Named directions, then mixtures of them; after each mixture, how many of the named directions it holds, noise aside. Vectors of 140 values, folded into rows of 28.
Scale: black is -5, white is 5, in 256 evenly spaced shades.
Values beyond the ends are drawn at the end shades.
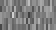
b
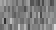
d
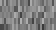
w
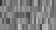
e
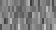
three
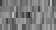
two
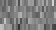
three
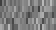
four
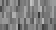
four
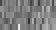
two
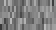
four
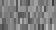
two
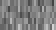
three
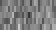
three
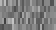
three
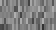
one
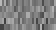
three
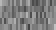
three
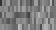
one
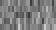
three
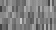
two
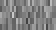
one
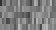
one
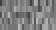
one
